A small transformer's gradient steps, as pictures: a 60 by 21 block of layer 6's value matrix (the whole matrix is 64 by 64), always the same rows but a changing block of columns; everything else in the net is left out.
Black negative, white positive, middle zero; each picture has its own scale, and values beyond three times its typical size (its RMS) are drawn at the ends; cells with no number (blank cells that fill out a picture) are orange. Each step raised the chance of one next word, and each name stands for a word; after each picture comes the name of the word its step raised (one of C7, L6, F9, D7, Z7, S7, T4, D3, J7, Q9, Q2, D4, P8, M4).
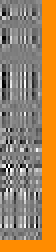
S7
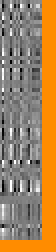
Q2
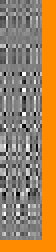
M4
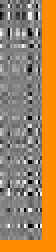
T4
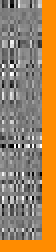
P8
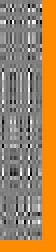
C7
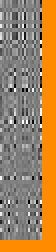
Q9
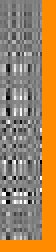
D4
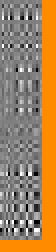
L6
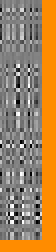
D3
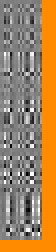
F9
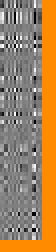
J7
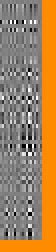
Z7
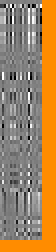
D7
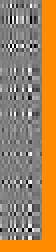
J7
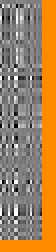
D7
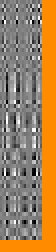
C7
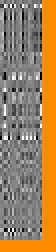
D7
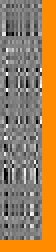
Q9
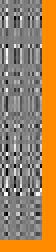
M4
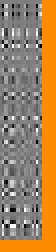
T4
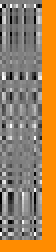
D7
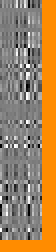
P8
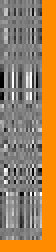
S7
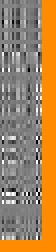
D4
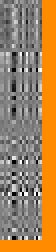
D4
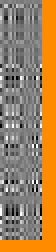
D7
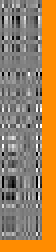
M4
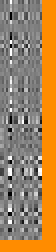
C7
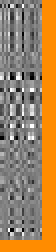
D7
